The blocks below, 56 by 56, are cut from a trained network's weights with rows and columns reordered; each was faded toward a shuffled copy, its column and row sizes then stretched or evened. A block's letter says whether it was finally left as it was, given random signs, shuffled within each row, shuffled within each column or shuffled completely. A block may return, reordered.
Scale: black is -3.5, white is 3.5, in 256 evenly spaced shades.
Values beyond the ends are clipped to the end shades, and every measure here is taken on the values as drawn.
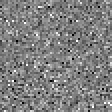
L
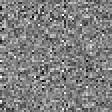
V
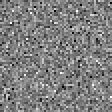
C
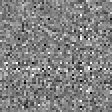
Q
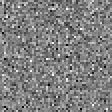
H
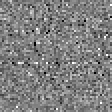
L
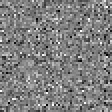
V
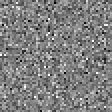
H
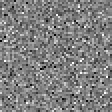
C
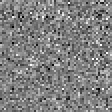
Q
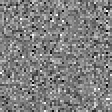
H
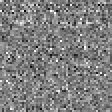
L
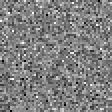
C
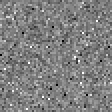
C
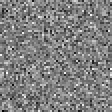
L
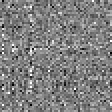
V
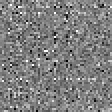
Q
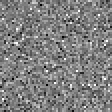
C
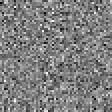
V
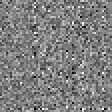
Q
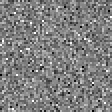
C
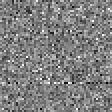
L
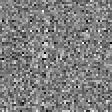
Q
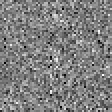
H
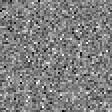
C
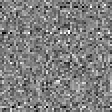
V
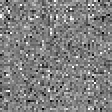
V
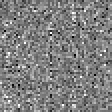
H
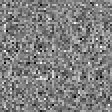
V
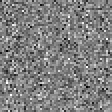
H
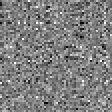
V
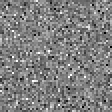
C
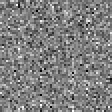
H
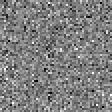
H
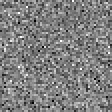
C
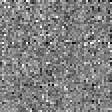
Q
